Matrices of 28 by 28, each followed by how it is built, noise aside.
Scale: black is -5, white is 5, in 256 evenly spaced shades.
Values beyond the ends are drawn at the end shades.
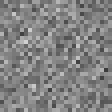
Hankel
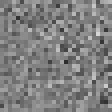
upper triangular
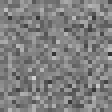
repeating columns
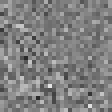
lower triangular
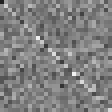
diagonal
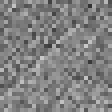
Hankel
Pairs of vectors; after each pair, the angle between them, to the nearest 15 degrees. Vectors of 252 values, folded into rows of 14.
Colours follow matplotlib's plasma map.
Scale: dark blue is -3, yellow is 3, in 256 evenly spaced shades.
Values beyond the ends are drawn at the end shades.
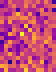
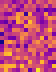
60 degrees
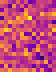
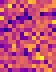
165 degrees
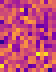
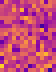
30 degrees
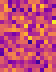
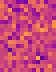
60 degrees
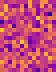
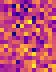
90 degrees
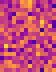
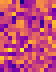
135 degrees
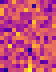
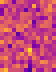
165 degrees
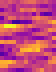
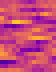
150 degrees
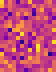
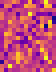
90 degrees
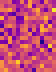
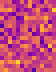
15 degrees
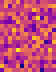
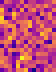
75 degrees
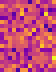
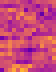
60 degrees
